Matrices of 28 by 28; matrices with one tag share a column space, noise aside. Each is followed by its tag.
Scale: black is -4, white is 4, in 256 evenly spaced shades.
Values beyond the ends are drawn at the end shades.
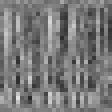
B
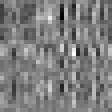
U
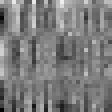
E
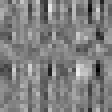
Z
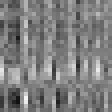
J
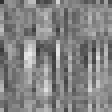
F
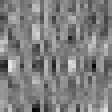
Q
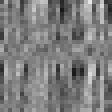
Z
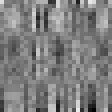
E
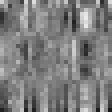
E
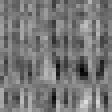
J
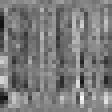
B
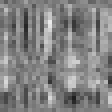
B
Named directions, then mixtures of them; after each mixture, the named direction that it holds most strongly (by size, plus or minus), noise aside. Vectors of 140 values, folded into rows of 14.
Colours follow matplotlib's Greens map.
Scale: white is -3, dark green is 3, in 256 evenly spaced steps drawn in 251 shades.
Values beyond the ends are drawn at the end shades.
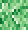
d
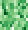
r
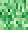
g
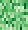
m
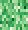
m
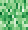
g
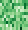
m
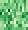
g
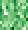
r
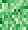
d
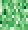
r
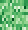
m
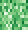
g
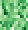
r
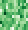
r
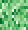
d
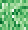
d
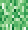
r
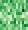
g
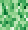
r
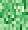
m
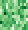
r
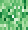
g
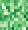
r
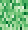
m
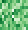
d
